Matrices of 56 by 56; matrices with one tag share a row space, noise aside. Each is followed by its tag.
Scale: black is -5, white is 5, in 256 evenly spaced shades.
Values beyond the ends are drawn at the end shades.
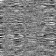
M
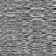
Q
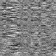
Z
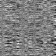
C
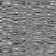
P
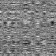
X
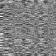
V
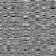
X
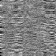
M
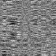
Z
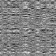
X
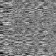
V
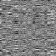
P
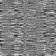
M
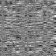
C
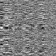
V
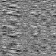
Z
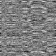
Q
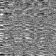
V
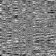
P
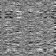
C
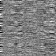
M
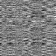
Q
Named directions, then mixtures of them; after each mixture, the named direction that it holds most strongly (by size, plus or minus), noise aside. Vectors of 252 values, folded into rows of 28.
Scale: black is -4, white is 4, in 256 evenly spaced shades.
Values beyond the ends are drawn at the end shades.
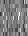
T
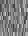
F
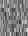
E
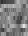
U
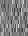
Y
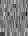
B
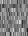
E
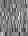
T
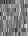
T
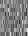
E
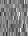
T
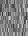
F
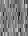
T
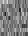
F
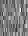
F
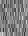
B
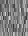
F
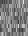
Y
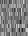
Y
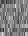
B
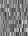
E
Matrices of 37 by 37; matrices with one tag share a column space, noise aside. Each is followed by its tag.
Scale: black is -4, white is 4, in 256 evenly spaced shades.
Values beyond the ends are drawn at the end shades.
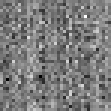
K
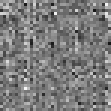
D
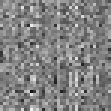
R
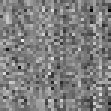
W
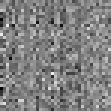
W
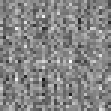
K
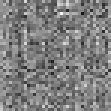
D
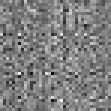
W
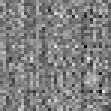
R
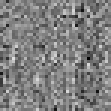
R
